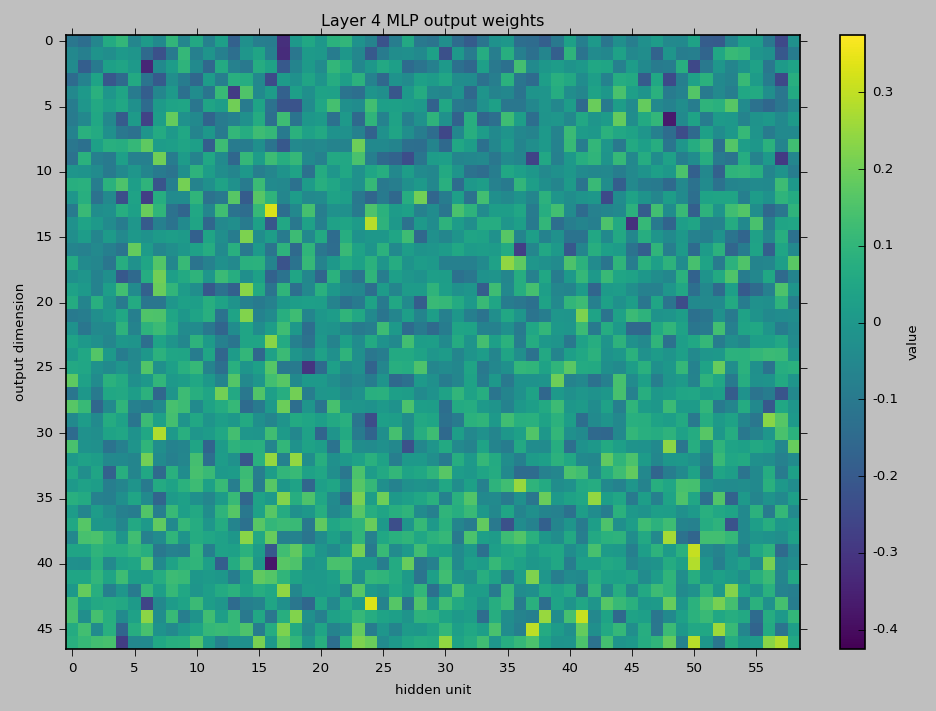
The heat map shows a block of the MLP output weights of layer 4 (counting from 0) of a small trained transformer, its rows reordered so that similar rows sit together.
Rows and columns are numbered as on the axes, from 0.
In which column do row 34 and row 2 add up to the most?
36
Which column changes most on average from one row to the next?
6
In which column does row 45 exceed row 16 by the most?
37
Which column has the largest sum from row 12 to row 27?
7
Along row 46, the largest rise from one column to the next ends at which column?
50
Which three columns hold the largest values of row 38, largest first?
48, 14, 16
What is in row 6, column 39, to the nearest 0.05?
0
